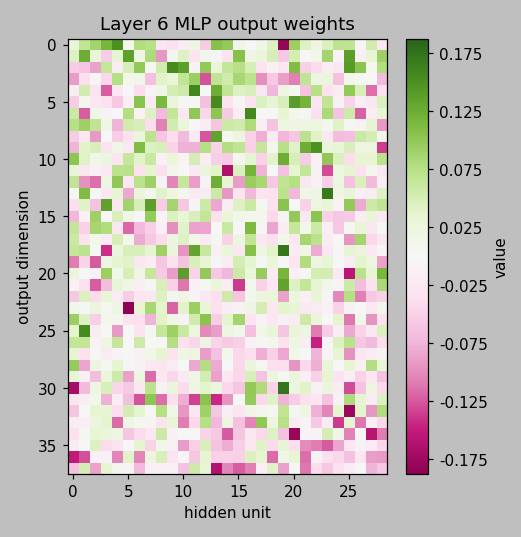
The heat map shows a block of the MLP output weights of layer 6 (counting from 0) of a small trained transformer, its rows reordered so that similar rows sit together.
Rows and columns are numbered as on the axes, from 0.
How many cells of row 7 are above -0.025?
23
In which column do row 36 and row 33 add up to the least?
4
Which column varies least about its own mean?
18
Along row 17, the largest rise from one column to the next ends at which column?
26
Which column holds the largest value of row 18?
19
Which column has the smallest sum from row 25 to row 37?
13
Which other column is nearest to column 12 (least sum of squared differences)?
17
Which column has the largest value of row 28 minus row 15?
0
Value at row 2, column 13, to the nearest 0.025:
0.025
